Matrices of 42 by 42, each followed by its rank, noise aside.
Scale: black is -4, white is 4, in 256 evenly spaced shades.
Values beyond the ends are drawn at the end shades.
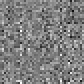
five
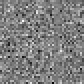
seven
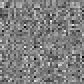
six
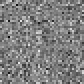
six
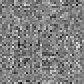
six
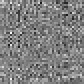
five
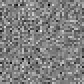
six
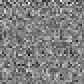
seven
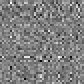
five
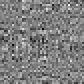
six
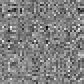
five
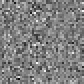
seven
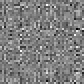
five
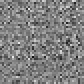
five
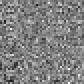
six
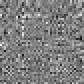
seven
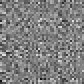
five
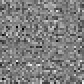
eight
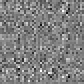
five
